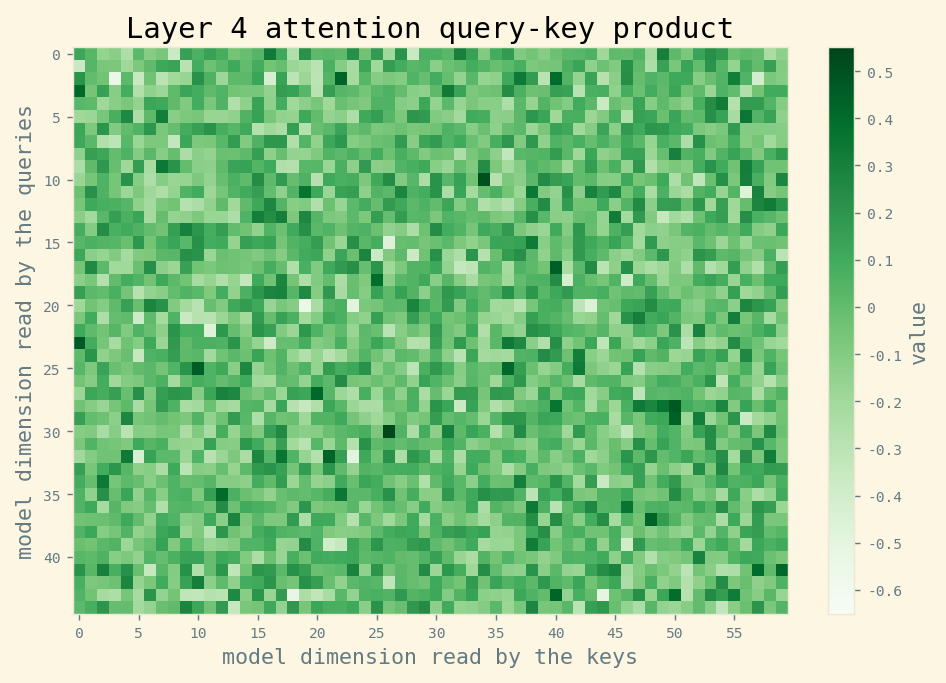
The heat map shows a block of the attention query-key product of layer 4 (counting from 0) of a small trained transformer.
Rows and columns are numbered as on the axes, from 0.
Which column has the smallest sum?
5
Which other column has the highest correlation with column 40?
55
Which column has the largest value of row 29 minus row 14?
50
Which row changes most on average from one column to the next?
32
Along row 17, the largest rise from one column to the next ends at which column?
40
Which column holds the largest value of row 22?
52
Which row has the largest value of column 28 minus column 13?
44
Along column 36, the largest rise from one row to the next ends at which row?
25
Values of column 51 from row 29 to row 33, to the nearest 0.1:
-0.2 -0.1 -0.1 0.1 -0.2
